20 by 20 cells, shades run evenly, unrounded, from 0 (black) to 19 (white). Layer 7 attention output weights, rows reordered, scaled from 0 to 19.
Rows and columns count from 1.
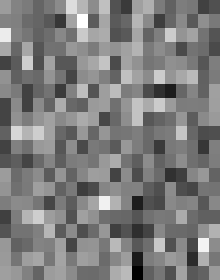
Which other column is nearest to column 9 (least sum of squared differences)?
6
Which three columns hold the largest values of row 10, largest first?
2, 4, 17
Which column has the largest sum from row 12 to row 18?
10
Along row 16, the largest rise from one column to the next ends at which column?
8
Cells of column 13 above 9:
12
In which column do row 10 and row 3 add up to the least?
20
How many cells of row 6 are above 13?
3
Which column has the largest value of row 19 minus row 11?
19
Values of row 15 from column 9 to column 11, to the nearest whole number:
12 18 13
